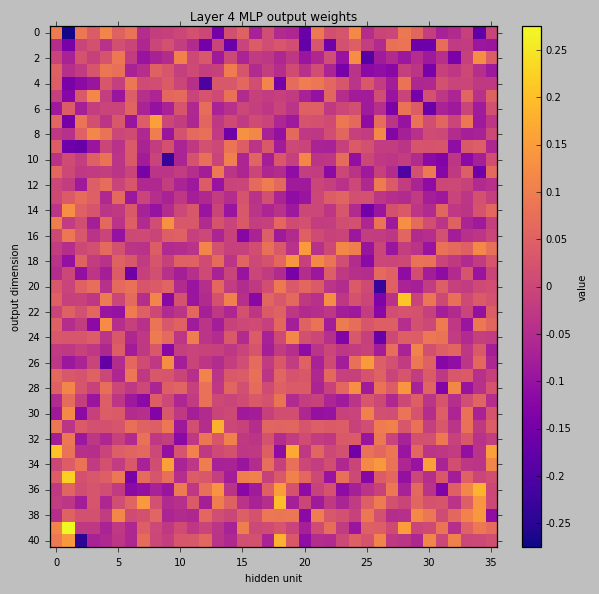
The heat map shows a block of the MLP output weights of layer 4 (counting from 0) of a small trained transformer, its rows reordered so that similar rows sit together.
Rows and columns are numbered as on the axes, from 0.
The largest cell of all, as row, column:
39, 1
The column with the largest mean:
0
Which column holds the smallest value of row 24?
26
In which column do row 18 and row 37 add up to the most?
18
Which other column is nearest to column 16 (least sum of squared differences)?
15
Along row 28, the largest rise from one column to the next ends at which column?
32
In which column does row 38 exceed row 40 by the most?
2
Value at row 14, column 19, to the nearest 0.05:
-0.1
